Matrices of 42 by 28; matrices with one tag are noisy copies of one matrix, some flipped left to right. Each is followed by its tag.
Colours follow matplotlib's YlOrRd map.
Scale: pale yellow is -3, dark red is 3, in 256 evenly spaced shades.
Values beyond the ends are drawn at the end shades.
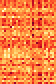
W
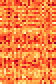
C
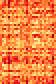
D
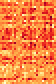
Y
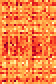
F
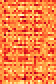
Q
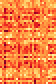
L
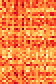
W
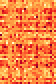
L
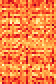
D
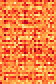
Q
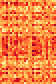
F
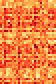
L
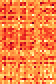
Y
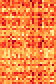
W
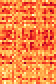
Y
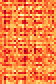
Q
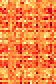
L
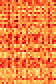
C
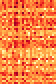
W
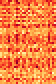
C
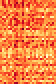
W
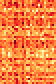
W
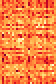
D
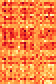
Y
